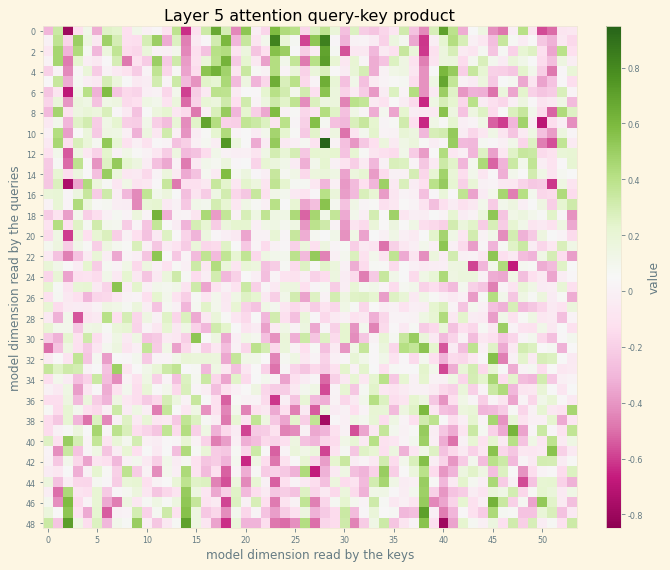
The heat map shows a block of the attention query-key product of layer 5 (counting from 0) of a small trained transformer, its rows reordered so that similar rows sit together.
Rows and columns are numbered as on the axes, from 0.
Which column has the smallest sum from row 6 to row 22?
2
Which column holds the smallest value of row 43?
27
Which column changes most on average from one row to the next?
45
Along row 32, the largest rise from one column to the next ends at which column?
19
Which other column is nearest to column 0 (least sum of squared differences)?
42
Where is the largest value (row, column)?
11, 28
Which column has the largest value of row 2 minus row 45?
1
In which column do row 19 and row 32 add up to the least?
46
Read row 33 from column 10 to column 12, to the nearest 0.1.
0.1 0.2 0.3
